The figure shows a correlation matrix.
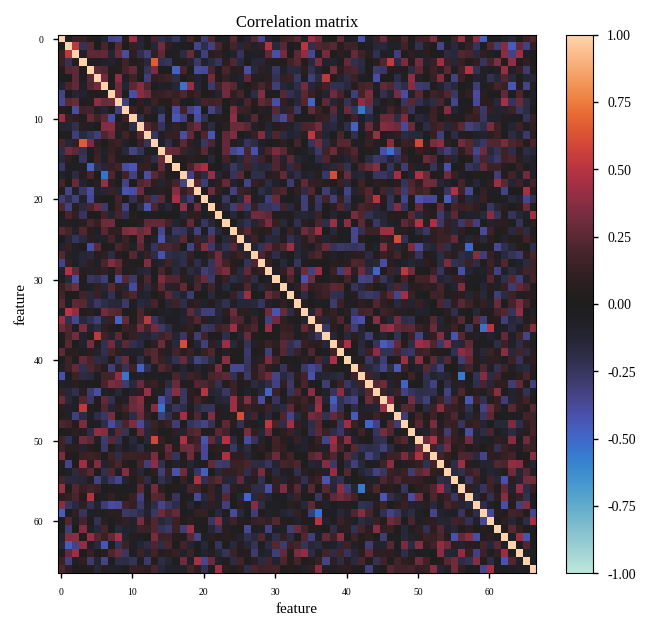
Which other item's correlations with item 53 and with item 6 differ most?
63
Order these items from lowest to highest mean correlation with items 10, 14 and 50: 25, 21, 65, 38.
25, 65, 21, 38
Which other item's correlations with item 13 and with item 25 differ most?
3
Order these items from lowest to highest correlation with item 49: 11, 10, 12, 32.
12, 10, 32, 11
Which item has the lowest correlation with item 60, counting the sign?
59
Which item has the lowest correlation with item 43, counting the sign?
48
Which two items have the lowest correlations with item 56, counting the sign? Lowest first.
42, 29
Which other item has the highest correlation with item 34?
1
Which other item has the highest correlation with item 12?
35
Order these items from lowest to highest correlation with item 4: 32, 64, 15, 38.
32, 15, 64, 38
